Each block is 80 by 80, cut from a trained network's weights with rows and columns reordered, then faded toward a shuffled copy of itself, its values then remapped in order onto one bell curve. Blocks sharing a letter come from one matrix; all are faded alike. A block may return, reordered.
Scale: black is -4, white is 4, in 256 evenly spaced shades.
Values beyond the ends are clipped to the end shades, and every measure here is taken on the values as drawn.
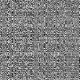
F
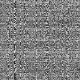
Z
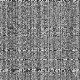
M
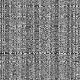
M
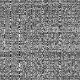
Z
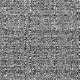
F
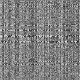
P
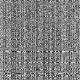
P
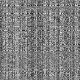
P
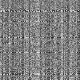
P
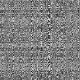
F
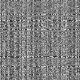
P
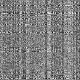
P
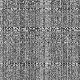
M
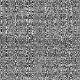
F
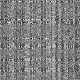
P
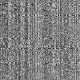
M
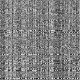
P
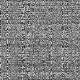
F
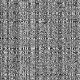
P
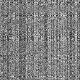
P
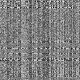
P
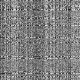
P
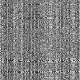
P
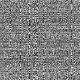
Z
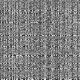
P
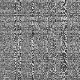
F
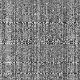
M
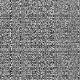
F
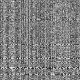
M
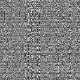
F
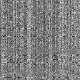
M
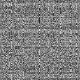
Z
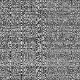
Z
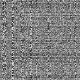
F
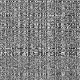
P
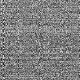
Z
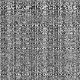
P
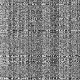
P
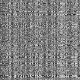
P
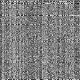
M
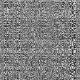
F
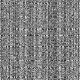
P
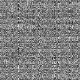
F
